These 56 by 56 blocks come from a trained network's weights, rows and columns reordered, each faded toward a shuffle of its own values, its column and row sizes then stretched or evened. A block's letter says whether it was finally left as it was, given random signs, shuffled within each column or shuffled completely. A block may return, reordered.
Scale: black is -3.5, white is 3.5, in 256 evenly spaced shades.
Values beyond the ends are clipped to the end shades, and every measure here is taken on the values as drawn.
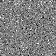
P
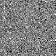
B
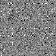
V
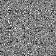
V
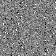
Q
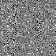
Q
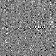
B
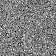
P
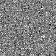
Q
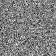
P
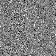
Q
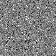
Q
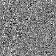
Q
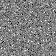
P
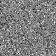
P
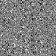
B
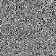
B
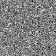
V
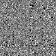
V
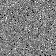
P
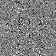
Q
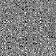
B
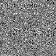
B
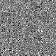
B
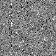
Q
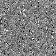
Q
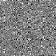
B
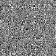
V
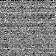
B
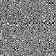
B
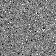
P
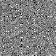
B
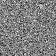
P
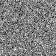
P
